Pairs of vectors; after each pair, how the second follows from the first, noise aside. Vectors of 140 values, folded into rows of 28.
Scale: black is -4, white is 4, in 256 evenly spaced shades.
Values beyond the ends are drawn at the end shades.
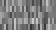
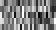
wrapped around, scaled up.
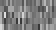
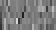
negated, partly zeroed.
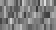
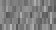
reversed, shrunk.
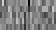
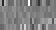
negated, partly zeroed.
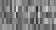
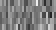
shuffled.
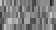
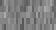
reversed, shrunk.
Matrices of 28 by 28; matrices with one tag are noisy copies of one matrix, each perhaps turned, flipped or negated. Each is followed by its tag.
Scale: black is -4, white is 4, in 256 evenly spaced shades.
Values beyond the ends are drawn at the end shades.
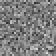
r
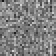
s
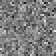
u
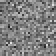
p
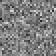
u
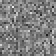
u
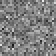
u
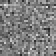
s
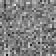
s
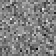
r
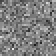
u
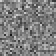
u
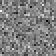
u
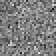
p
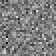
r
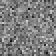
p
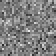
u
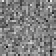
s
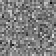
p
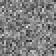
u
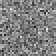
p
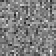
s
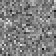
u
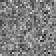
u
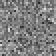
p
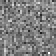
s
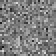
p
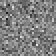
r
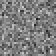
r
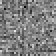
s
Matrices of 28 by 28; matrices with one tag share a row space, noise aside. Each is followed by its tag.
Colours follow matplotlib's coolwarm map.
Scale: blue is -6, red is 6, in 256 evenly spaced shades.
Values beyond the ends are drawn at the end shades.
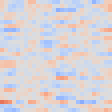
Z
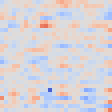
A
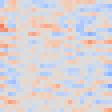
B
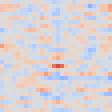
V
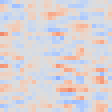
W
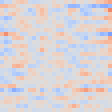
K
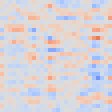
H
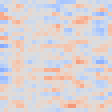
W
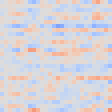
H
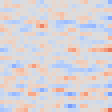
K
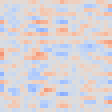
A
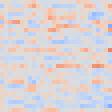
H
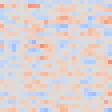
A
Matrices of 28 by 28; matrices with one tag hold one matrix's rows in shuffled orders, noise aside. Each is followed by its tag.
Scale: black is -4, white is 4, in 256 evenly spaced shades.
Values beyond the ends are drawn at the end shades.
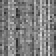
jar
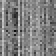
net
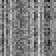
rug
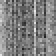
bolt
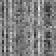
rug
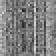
bolt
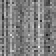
rug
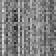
net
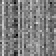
net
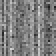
rug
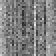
bolt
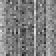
bolt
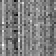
net
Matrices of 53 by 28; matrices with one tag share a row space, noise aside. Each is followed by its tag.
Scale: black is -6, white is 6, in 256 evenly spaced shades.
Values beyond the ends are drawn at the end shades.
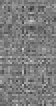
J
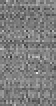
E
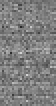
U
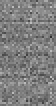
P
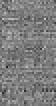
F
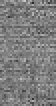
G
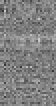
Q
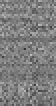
P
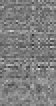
G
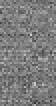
P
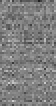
F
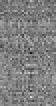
J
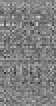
Q
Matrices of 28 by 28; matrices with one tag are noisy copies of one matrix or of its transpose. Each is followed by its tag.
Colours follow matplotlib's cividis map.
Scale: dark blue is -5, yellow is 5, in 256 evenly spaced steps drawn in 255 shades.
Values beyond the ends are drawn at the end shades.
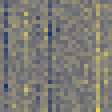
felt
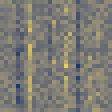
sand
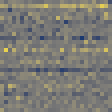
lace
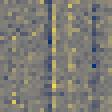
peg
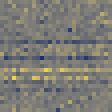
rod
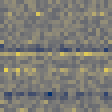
peg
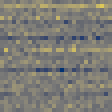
lace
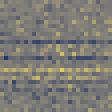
rod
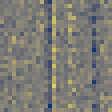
peg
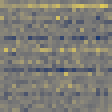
lace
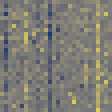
felt
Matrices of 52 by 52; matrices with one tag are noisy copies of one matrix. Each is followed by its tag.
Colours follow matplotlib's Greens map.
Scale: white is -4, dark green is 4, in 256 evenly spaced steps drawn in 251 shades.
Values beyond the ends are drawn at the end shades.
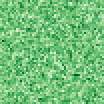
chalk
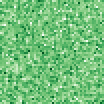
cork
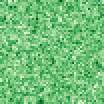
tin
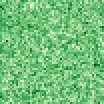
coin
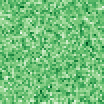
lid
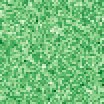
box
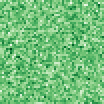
chalk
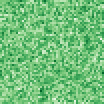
lid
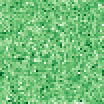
lid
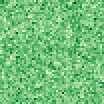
chalk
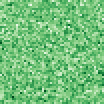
box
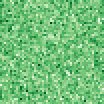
coin
